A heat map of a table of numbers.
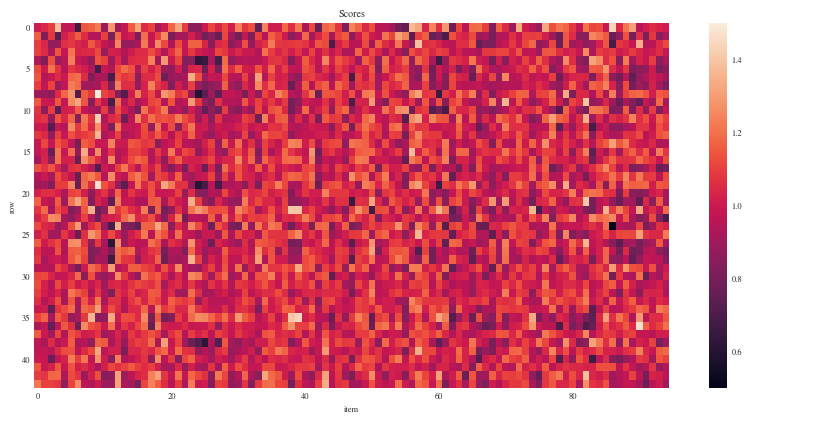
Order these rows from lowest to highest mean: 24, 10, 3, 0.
10, 24, 3, 0
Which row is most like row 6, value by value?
28
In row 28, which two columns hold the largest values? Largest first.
23, 33
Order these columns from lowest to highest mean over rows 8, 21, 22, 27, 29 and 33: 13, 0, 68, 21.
68, 13, 0, 21
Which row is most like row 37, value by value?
3
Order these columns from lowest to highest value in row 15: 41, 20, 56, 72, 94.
94, 72, 20, 41, 56
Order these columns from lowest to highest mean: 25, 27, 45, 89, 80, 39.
25, 27, 89, 80, 39, 45
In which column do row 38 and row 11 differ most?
82
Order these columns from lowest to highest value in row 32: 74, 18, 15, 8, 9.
74, 8, 15, 9, 18
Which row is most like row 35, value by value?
22
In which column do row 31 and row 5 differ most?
9
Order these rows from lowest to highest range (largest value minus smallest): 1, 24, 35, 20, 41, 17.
41, 20, 17, 1, 35, 24
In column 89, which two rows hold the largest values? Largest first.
0, 11
